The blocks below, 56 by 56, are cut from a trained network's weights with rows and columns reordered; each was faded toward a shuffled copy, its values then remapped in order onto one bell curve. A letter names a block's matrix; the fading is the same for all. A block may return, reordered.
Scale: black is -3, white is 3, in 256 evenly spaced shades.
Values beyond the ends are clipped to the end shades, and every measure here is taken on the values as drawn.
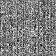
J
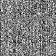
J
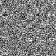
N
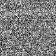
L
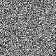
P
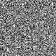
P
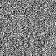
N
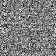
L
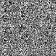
L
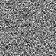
N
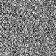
N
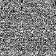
L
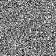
P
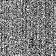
J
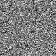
P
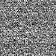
L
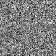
P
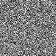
P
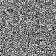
N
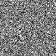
P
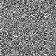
N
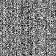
J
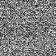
L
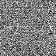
L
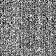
J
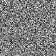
P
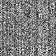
J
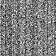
J
